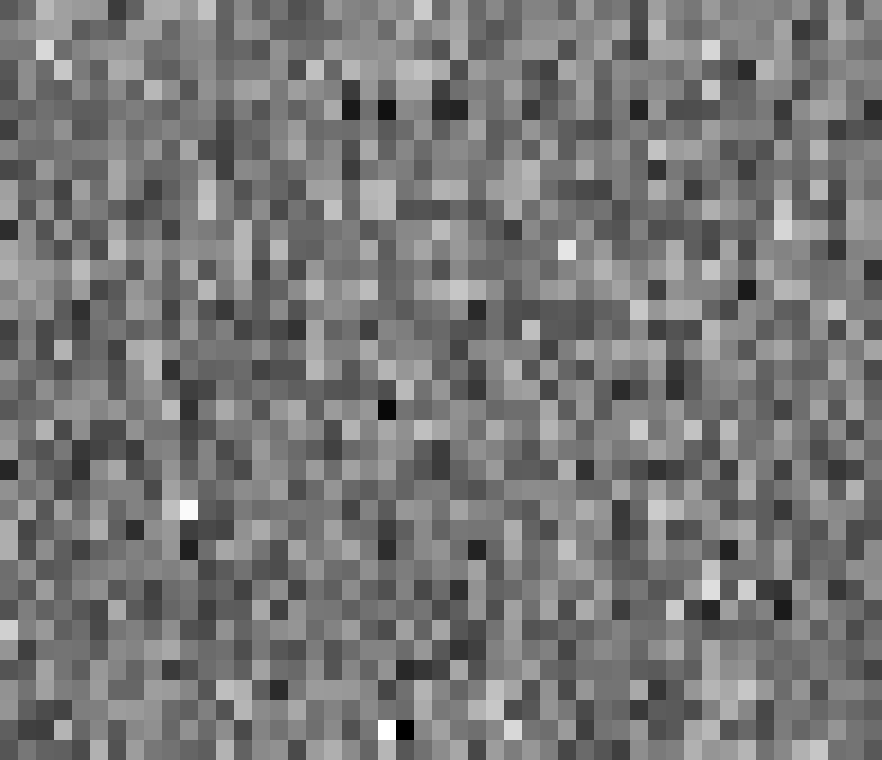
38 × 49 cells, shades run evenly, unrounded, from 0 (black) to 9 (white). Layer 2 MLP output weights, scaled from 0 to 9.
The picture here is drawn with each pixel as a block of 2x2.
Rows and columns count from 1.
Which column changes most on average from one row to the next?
40
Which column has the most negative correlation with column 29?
2
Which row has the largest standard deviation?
37
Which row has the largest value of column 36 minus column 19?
22
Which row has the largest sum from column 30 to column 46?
14
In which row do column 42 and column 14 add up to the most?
35
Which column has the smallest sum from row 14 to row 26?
49
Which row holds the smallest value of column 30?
6
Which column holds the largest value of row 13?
32
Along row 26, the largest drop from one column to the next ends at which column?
12
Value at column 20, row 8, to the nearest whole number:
3
